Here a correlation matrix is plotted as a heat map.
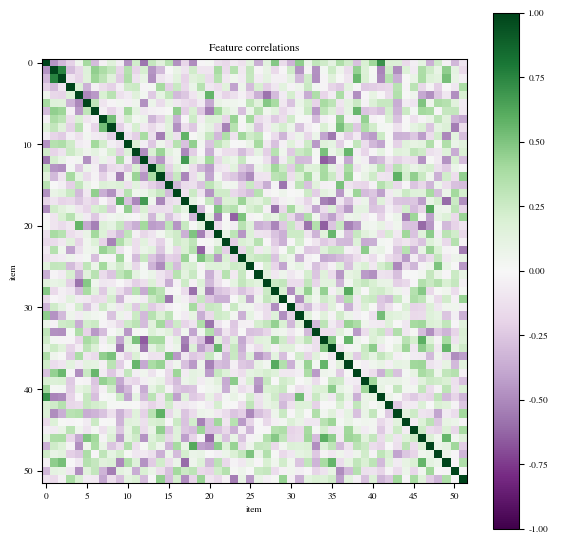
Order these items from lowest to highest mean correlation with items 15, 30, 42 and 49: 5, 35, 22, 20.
22, 20, 5, 35
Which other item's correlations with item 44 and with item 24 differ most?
19
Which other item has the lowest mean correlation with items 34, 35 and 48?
12
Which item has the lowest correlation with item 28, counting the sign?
18
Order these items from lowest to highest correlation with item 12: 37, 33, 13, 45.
37, 13, 45, 33
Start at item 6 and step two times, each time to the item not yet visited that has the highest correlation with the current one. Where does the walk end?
2
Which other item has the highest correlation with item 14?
43
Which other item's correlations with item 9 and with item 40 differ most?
35
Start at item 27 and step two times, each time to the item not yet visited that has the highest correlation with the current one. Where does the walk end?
46
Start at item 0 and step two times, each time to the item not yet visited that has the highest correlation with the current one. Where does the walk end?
31
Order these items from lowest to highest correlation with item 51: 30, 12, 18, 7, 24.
7, 12, 18, 30, 24
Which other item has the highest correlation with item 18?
47
